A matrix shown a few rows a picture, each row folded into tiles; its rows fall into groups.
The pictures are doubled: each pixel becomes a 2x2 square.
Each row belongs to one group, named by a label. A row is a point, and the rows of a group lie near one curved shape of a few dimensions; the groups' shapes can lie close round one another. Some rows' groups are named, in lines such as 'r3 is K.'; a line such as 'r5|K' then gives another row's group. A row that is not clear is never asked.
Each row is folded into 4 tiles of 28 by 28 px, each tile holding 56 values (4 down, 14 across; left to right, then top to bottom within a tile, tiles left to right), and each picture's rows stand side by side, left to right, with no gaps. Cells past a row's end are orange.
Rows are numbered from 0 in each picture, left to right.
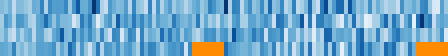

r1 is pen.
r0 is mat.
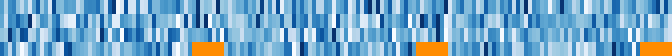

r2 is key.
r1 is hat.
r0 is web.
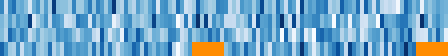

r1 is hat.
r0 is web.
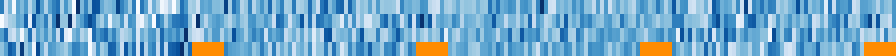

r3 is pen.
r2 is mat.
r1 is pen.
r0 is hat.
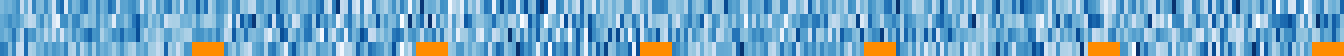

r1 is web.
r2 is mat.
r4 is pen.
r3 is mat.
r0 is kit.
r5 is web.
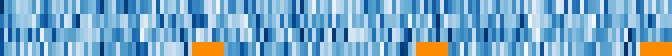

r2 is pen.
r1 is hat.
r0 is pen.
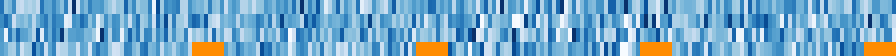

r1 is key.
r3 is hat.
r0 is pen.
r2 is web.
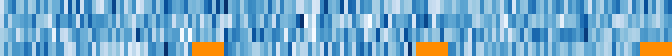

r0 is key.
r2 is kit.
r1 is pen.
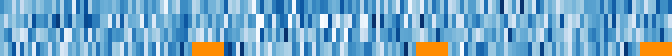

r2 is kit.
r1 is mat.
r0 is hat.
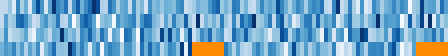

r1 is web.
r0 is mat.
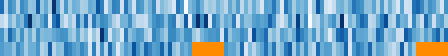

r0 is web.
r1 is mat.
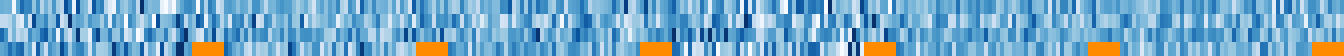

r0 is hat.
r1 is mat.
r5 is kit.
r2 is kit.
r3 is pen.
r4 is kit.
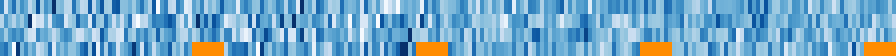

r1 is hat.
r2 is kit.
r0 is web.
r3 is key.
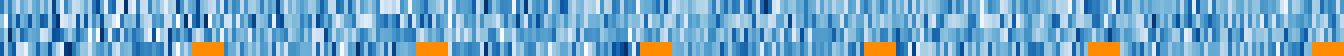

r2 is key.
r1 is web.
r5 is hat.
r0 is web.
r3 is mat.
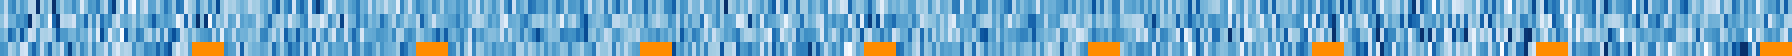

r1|mat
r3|web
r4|kit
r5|hat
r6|hat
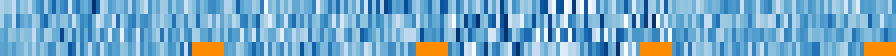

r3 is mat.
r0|mat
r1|kit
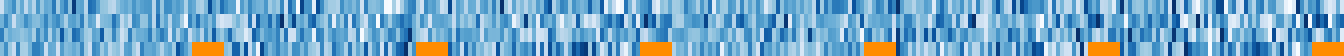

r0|kit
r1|hat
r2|web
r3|kit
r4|pen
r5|web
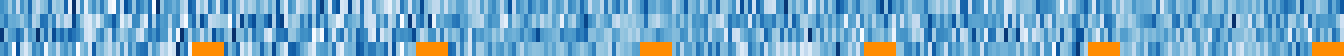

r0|pen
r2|kit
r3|key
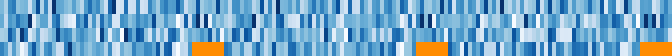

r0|web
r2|web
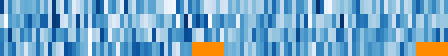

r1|mat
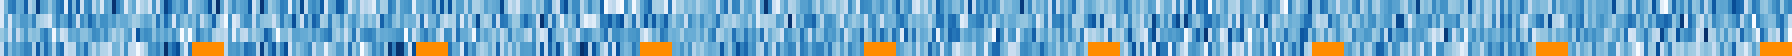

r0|key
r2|web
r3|mat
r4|pen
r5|hat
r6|pen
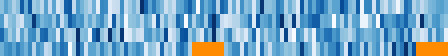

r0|hat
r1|hat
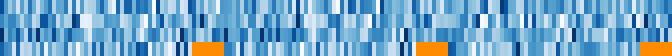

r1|pen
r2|mat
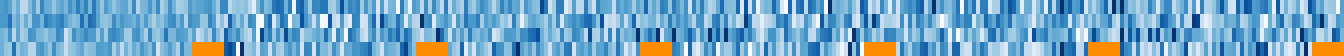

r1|mat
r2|mat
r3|pen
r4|key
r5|pen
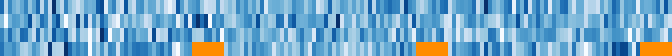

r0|web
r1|kit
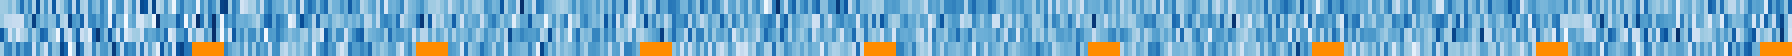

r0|hat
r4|mat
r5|kit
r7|hat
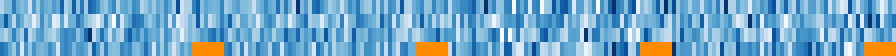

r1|kit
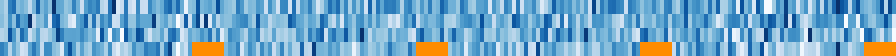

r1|kit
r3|key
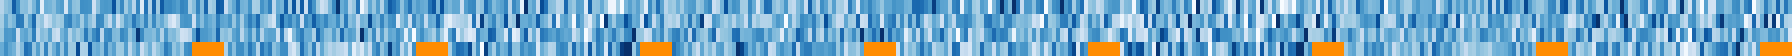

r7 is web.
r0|kit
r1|key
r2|hat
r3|mat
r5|hat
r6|kit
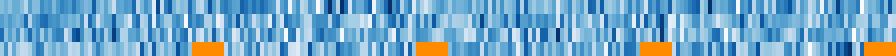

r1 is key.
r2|hat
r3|key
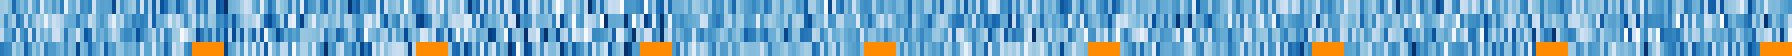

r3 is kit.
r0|kit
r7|hat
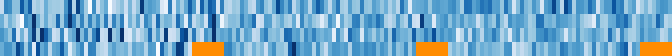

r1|mat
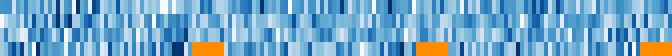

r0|hat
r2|mat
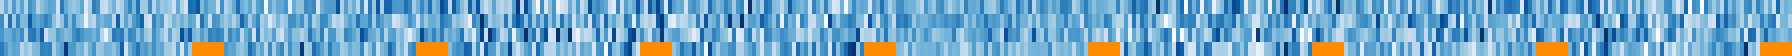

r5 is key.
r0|mat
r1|kit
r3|hat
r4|key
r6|kit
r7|pen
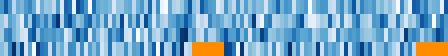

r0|hat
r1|mat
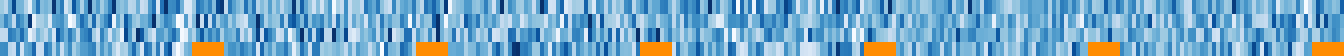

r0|web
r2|mat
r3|key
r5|web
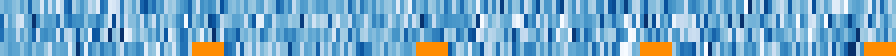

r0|hat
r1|mat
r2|web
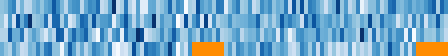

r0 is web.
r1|key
